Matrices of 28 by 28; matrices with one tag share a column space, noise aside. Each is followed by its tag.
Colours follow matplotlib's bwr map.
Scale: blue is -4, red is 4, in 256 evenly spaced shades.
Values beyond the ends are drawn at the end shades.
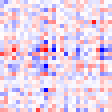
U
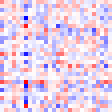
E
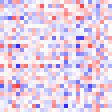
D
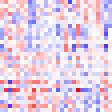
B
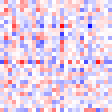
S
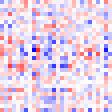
U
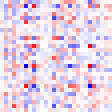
D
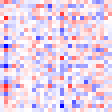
D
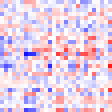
U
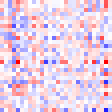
S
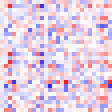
E
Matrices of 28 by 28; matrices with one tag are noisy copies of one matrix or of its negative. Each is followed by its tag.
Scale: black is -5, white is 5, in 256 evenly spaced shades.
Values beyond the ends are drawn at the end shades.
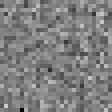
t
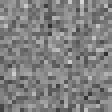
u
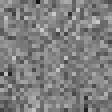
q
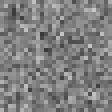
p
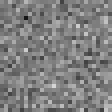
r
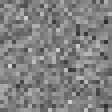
r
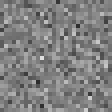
r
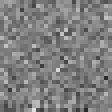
q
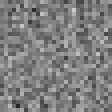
t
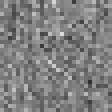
p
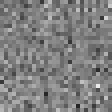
u
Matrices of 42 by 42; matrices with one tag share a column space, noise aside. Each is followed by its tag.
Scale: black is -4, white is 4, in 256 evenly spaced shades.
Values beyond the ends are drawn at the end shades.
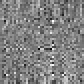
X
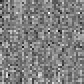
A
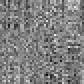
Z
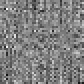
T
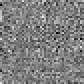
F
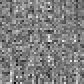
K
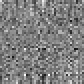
X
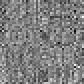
A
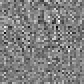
F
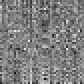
T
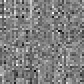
A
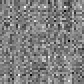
Z
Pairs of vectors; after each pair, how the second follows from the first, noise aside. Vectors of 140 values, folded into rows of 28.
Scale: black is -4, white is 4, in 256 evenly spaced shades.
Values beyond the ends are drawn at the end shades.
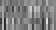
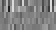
reversed, negated, partly zeroed.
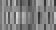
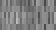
shrunk.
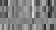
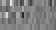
reversed, negated, partly zeroed.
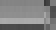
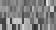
sign-scrambled.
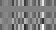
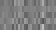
shrunk.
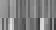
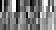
reversed, scaled up.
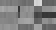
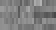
shrunk.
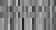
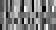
reversed, scaled up.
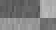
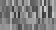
sign-scrambled.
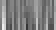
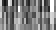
reversed, scaled up.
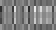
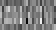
reversed.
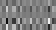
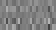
shrunk.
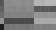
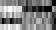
reversed, scaled up.
